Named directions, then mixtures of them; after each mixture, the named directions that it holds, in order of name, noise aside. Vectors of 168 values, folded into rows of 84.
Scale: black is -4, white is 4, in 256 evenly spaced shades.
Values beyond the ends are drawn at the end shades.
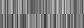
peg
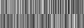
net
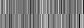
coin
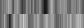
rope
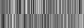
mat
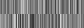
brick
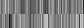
coin, rope.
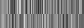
mat.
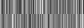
coin, mat, peg.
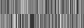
brick.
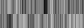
net, rope.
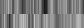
rope.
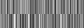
brick, coin, peg.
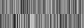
brick.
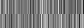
coin.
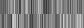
brick, mat, rope.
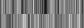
coin, mat, rope.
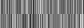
brick, coin, mat.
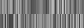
coin, peg, rope.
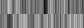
net, rope.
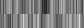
coin, rope.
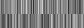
mat, net, peg.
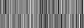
coin.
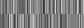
brick, coin, mat.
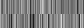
brick, coin, net.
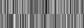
brick, peg, rope.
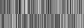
brick, mat, net.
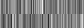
coin, mat, net.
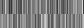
coin, net, peg.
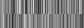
mat.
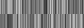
net, peg, rope.
